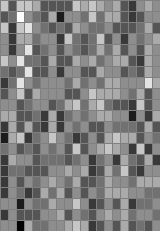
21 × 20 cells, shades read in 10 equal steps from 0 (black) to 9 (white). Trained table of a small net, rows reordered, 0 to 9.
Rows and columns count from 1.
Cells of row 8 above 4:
14
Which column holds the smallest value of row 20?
1
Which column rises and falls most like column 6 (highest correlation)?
8
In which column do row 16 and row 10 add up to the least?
17
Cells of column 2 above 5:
4
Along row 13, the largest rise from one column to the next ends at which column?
2
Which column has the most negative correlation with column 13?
16
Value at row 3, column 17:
3
